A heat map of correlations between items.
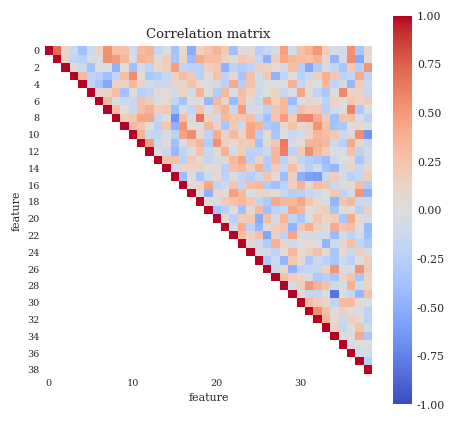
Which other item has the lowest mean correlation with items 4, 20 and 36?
25
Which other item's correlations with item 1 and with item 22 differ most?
0
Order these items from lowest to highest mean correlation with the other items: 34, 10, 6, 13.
34, 13, 6, 10
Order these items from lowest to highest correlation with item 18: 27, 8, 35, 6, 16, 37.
37, 6, 16, 35, 27, 8
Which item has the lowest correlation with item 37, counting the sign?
1
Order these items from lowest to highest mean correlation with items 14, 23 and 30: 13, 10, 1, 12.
10, 12, 13, 1
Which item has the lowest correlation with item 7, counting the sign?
4
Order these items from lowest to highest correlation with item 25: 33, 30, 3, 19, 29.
33, 3, 30, 29, 19
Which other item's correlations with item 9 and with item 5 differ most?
35
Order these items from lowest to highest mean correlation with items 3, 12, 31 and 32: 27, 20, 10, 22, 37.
27, 22, 37, 20, 10
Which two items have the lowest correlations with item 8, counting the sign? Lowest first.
15, 2
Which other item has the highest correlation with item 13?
23
